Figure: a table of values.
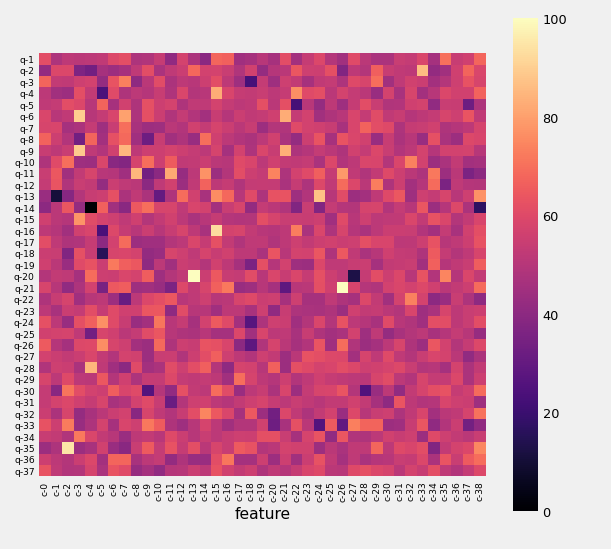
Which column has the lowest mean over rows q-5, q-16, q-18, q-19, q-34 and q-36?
c-5
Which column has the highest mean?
c-15
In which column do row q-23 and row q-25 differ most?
c-4
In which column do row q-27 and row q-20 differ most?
c-13
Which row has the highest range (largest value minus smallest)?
q-20
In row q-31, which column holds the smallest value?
c-11
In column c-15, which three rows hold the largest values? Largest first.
q-16, q-4, q-13
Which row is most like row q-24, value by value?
q-26
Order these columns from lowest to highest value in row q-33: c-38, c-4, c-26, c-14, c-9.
c-26, c-38, c-4, c-14, c-9
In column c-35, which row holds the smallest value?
q-12
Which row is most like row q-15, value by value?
q-34
